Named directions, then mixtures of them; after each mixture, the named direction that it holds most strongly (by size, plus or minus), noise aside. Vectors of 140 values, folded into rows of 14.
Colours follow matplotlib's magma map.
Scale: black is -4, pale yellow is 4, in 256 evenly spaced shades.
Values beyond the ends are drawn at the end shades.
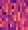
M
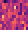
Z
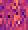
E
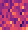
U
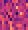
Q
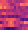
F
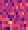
Q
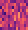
M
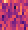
Z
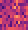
E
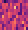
Z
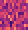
Q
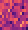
U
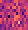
E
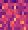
Z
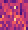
Z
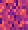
E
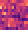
F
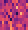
Q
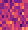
U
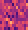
Q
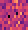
E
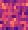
Z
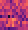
F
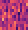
M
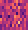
E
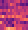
F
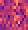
E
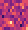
U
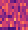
M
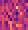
Q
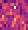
Z
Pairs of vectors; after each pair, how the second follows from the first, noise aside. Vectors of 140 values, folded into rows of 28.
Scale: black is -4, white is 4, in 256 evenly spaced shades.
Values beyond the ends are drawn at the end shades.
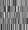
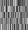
negated.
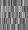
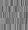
reversed, negated, shrunk.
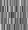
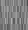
reversed, negated, shrunk.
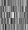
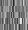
wrapped around.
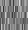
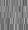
reversed, negated, shrunk.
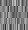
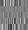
wrapped around, negated, partly zeroed.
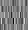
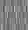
reversed, negated, shrunk.
